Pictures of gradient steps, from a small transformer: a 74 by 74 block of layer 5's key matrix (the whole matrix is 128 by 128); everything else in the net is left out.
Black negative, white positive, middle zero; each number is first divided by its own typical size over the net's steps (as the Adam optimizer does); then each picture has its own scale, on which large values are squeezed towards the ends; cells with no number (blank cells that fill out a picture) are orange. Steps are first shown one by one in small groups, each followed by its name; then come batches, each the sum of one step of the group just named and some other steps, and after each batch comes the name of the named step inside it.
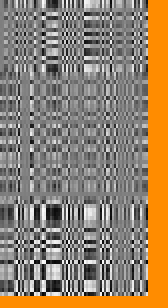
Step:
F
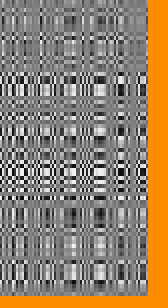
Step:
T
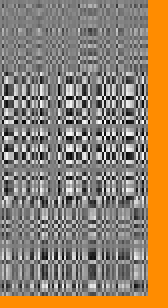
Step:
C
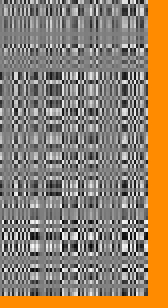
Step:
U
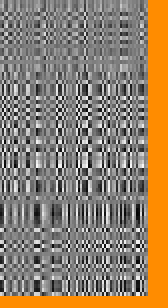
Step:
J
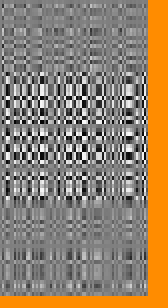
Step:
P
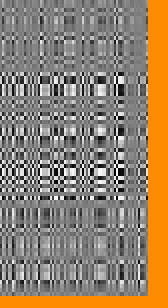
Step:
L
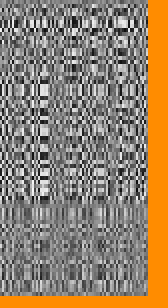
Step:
P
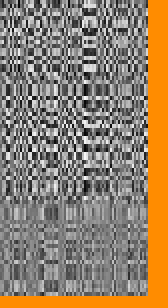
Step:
P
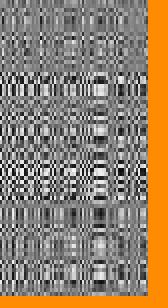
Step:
T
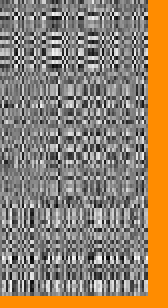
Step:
C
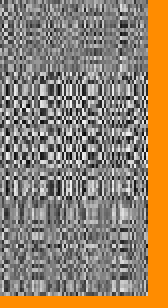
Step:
P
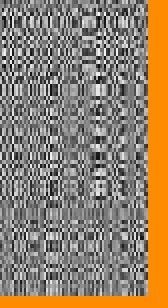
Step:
L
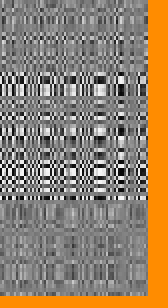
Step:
L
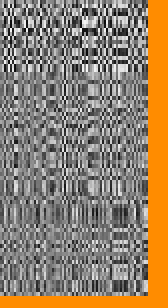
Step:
J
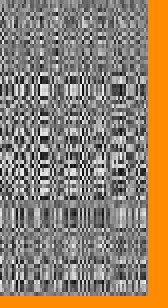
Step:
T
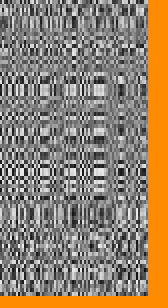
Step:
T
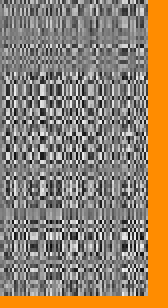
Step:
P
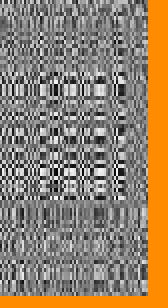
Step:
L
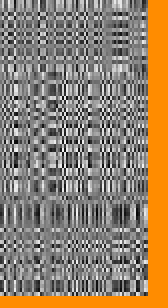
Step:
J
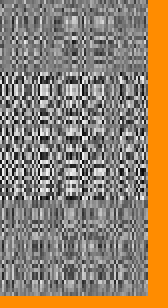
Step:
P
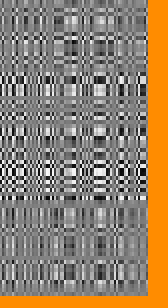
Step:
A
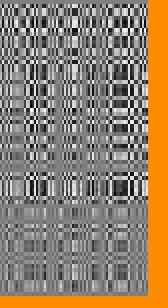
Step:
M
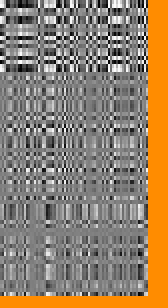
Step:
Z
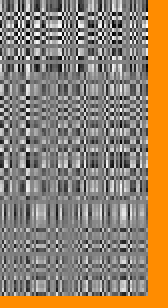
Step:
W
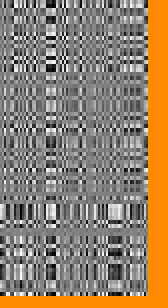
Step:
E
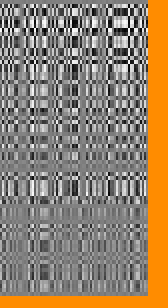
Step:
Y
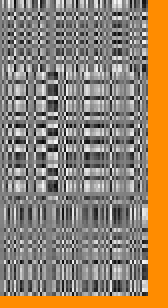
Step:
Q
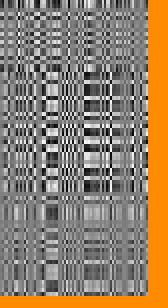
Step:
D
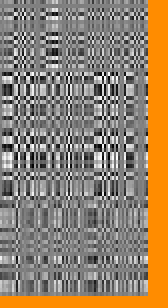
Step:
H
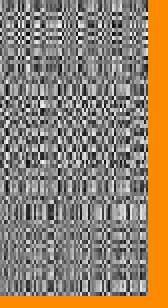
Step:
W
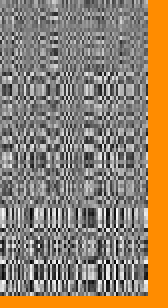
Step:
H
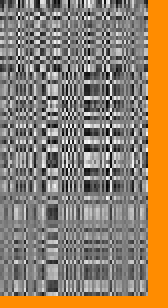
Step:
D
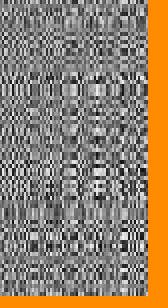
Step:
A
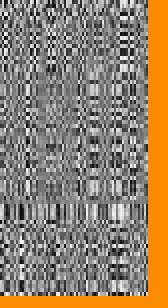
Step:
E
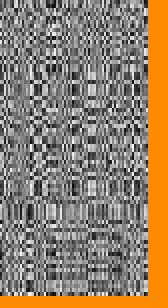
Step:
E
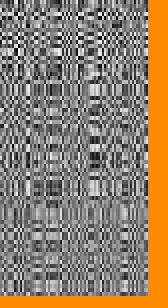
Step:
W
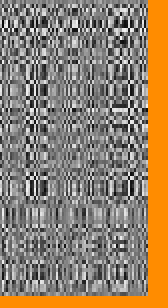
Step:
M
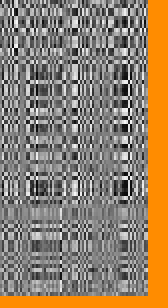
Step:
M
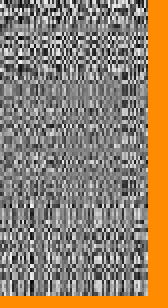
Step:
Z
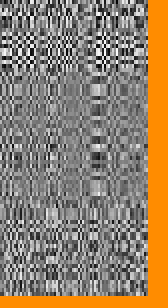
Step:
E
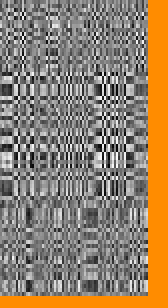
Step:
H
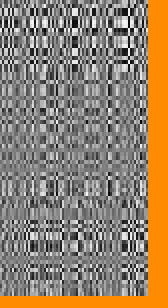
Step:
Y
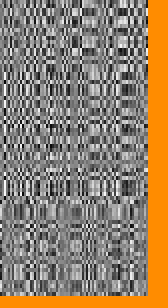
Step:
E
